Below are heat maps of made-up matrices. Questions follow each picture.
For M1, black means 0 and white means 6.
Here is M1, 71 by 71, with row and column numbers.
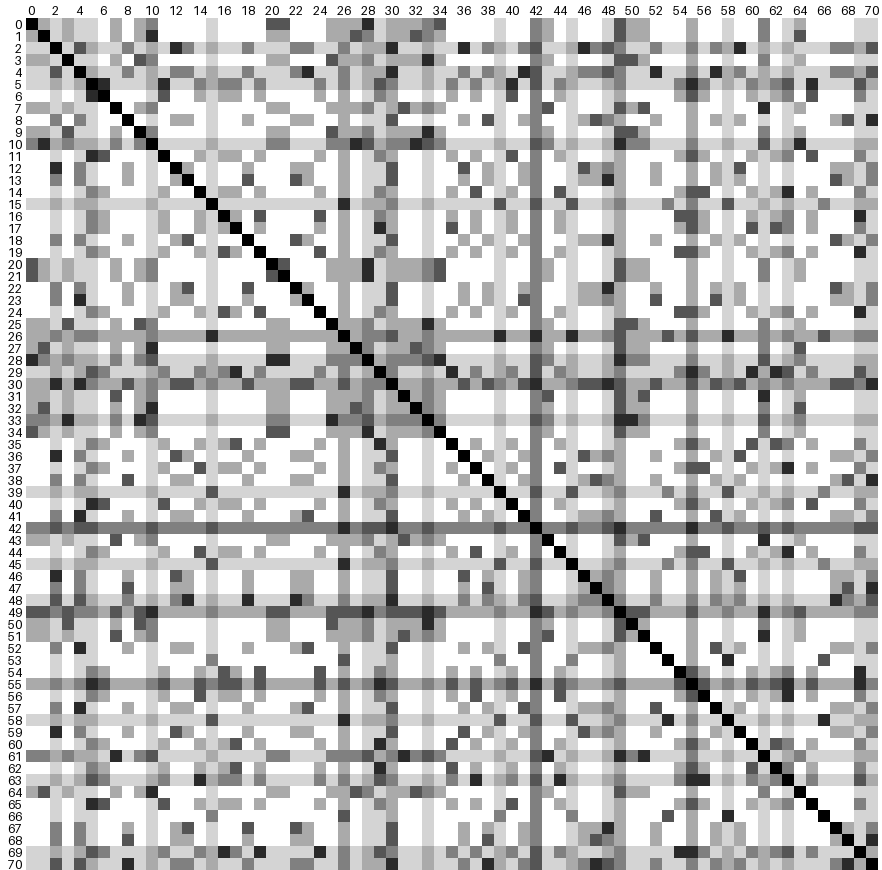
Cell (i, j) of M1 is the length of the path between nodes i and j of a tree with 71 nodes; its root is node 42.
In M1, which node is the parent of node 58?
26
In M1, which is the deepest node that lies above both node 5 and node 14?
55
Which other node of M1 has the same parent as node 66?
53
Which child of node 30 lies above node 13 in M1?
48
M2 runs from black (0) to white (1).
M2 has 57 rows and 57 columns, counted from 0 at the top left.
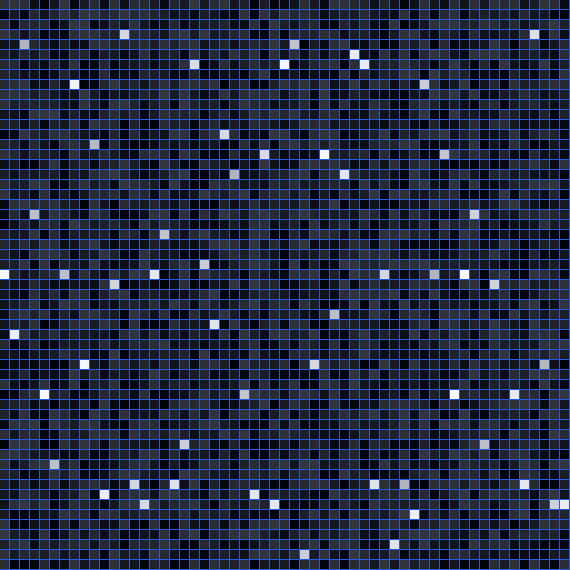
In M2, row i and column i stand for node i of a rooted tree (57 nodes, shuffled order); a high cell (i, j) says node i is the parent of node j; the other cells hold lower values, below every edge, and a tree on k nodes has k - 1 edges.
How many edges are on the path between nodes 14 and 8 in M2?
5
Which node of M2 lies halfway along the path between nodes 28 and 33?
36
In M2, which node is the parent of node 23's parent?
48
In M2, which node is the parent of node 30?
55
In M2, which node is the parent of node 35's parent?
46
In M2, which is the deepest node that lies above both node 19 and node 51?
6
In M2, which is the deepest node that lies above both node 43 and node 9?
50
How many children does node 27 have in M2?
6
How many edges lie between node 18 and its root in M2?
4
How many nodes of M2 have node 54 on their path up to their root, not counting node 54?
8
